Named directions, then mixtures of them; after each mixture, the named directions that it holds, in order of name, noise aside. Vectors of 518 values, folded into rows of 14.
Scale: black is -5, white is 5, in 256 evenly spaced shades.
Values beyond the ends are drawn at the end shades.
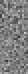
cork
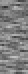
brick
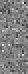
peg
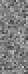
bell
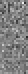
bell, cork, peg.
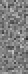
bell, cork.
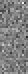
cork, peg.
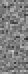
bell, brick, cork.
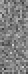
bell, cork, peg.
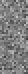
bell.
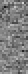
brick, cork, peg.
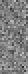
bell.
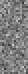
bell, cork, peg.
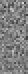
bell, cork, peg.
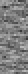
bell, brick.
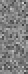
bell, peg.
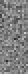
cork.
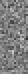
bell, cork.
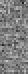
brick, cork, peg.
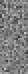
cork.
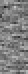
brick, cork.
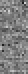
brick, peg.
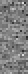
bell, brick, peg.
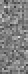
brick, cork.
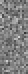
cork.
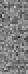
brick, cork.
